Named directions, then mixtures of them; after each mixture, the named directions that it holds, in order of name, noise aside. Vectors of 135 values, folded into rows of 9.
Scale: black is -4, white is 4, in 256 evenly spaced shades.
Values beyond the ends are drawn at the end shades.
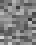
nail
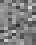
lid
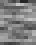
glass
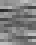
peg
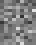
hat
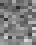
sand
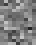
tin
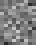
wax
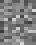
hat, lid.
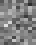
nail, wax.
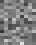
hat, lid.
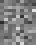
hat.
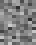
nail.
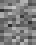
hat, peg, wax.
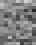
glass, hat, sand.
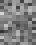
lid, nail, wax.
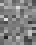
hat, sand.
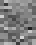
peg, tin.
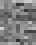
glass, hat.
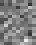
sand, wax.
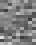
nail, peg.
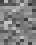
tin, wax.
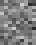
tin, wax.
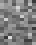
sand.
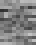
peg.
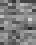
glass, tin.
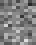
hat, sand, wax.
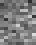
glass, lid, sand.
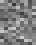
lid, nail, wax.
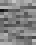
peg.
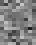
tin.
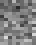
sand.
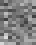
peg, sand, tin.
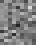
lid.
